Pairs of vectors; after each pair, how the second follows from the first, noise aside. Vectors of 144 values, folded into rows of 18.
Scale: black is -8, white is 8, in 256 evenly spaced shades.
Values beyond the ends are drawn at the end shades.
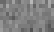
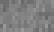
reversed, shrunk.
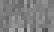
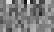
reversed, negated, scaled up.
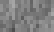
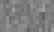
wrapped around, negated, shrunk.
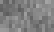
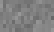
wrapped around, negated, shrunk.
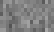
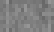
reversed, shrunk.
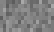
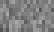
wrapped around, negated.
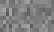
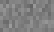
wrapped around, negated, shrunk.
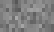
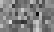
reversed, negated, scaled up.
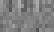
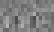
wrapped around, negated.
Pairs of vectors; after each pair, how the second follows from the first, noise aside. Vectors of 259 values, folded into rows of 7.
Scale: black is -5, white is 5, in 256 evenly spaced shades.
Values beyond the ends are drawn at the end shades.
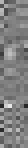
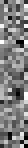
reversed, negated, scaled up.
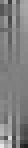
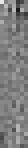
reversed, negated, partly zeroed.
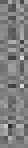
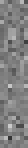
negated, partly zeroed.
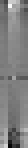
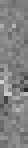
wrapped around, negated, partly zeroed.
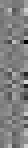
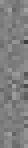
shrunk.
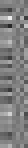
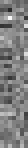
copied.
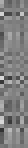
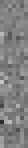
negated, partly zeroed.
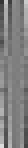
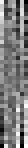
reversed, negated, scaled up.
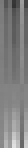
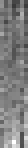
copied.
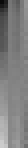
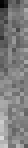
copied.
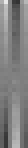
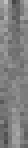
shrunk.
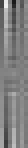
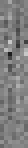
wrapped around, negated, partly zeroed.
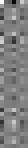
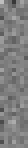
shrunk.
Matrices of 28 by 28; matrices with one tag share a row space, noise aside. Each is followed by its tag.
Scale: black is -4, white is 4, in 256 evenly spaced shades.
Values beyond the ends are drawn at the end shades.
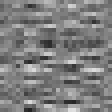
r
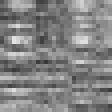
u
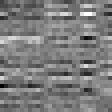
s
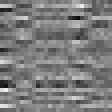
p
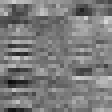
u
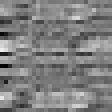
p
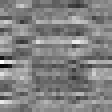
p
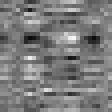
r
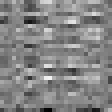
r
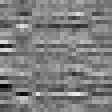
p
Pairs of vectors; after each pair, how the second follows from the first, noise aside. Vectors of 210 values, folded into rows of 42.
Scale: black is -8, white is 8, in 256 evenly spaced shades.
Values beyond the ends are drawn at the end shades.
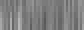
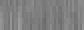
shrunk.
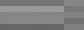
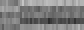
reversed, negated, scaled up.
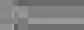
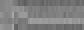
copied.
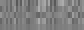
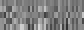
reversed, scaled up.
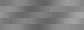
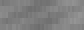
shrunk.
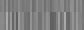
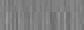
shrunk.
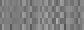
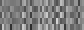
scaled up.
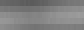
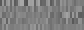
sign-scrambled.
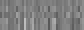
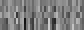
negated, scaled up.
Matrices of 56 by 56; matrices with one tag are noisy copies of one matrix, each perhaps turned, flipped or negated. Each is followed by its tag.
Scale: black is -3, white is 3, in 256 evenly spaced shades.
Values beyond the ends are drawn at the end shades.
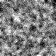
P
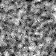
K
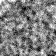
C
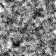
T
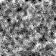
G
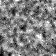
P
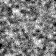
T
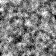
P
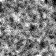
P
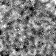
C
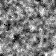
P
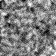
C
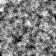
P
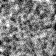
K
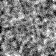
K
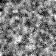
P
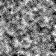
G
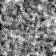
K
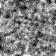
K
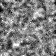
T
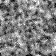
K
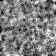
K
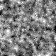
K
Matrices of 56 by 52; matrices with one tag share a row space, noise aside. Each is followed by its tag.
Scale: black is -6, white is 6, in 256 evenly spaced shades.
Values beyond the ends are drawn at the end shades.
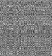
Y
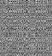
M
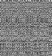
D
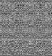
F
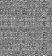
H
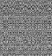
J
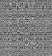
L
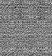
F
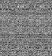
F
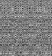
F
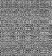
D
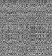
M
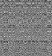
J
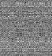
F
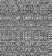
D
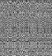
L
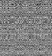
F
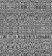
Y
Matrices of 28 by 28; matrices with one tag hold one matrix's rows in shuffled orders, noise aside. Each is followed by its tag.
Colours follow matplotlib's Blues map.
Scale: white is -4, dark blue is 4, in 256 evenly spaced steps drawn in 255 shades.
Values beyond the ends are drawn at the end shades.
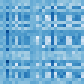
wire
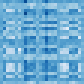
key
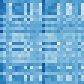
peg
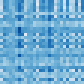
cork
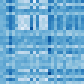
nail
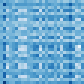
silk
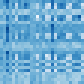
wire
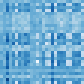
wire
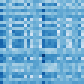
peg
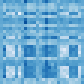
key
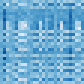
silk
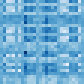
key
